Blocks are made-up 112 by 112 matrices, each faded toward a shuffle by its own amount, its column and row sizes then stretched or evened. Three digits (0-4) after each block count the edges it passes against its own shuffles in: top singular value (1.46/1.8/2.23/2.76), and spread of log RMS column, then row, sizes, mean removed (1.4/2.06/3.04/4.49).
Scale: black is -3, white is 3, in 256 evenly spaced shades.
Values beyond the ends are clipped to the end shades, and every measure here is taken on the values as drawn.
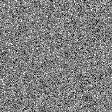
1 1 0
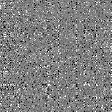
3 2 1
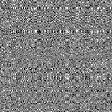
4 1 3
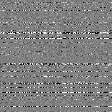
4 0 4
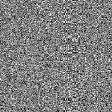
3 2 0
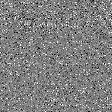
1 0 2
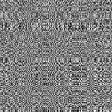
4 2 3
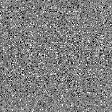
1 1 2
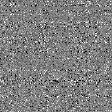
1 2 3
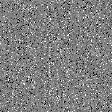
1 2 0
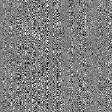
3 4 1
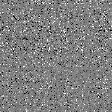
0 2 2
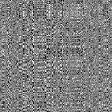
4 3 0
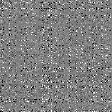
1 3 3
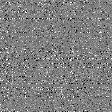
0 1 3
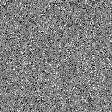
1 0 0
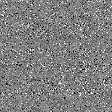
1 1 2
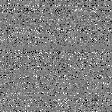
2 0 3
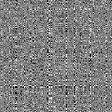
4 3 2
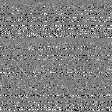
2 0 4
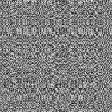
4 1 2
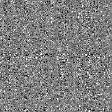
0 2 2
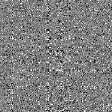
3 2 2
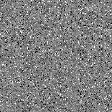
0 2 0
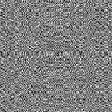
4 1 1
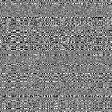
4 0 4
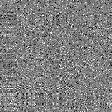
3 0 1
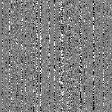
2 4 0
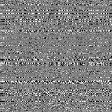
4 0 4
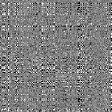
4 3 3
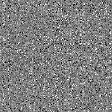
2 2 1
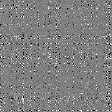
2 3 3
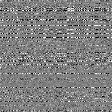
4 0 4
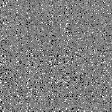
1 2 2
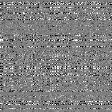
3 1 4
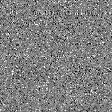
2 0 1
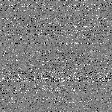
1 0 3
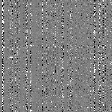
3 4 1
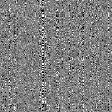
3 3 0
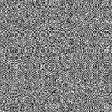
4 1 1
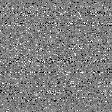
2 0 3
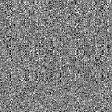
3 2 1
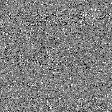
1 0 2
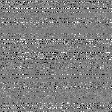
1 1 4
